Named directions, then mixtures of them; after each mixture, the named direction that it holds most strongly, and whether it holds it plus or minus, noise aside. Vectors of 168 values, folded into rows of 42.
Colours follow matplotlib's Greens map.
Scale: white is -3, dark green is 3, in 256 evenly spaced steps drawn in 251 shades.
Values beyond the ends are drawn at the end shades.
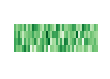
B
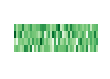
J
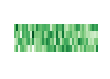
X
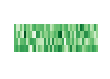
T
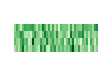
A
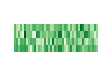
T, plus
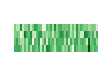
A, minus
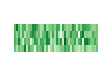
B, plus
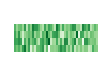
B, plus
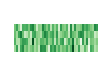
A, plus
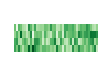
X, minus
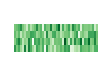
A, minus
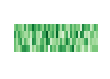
B, plus
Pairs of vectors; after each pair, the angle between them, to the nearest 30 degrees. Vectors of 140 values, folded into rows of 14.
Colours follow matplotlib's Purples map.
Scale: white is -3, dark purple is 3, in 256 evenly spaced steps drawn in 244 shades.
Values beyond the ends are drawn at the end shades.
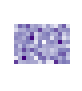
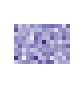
150 degrees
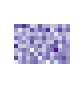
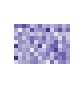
30 degrees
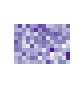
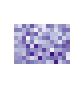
150 degrees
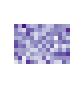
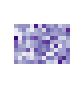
90 degrees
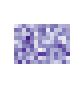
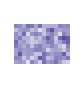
120 degrees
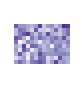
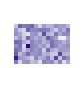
120 degrees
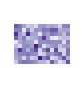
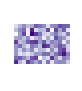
120 degrees
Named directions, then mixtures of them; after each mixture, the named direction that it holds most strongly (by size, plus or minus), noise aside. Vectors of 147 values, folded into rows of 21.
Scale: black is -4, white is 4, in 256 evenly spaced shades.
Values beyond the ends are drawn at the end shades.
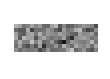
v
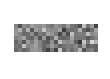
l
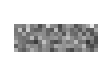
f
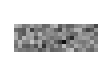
v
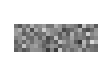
l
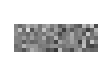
l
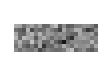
v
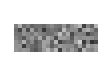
l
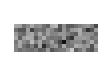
v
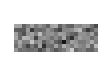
v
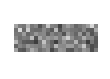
f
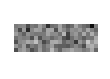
f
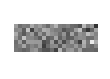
l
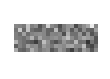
f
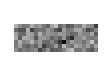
v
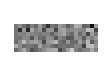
f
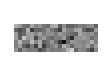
v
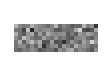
v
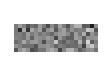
f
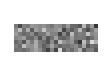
l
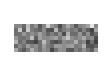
f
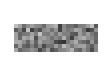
v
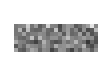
f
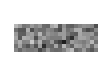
v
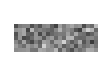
v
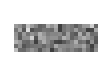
f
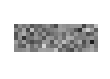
v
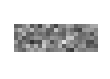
v
